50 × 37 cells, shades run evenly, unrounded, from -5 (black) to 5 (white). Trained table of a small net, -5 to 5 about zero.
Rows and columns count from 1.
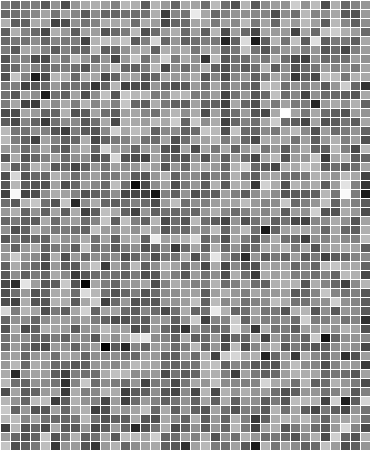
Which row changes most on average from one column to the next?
21
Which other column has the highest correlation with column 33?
7
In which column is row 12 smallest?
32
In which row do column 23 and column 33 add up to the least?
38
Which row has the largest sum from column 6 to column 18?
27
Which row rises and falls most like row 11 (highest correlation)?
14
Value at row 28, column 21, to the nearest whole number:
-1
